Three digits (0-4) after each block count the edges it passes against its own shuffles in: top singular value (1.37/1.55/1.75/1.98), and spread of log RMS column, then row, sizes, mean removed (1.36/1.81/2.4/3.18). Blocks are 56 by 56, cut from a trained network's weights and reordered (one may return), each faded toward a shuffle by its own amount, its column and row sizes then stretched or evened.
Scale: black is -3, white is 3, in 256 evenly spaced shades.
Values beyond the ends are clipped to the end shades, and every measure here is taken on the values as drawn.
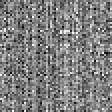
3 1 1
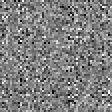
2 2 2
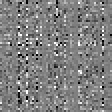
3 4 2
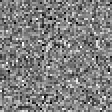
0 0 1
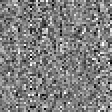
2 2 1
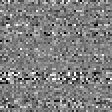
1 1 4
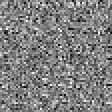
1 0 2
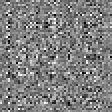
4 2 2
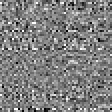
3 1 3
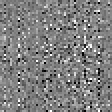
0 4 2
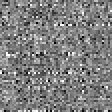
2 1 3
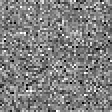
0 0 1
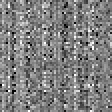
3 3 2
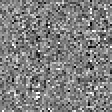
0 2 0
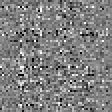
1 3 3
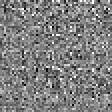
2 2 2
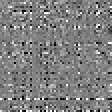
2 3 4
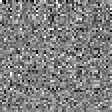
3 2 3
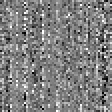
1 4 0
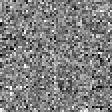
2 2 1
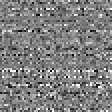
3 0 4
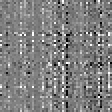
4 4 3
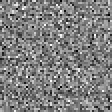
1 1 0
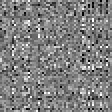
3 3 1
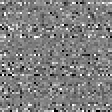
0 2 4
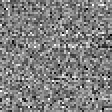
2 0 1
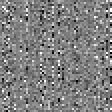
0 4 0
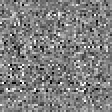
1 1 3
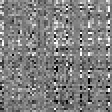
4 4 1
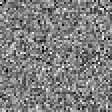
0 0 0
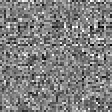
4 1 2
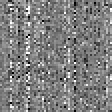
2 4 0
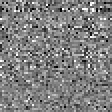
2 1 3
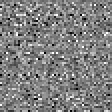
0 1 3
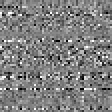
3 1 4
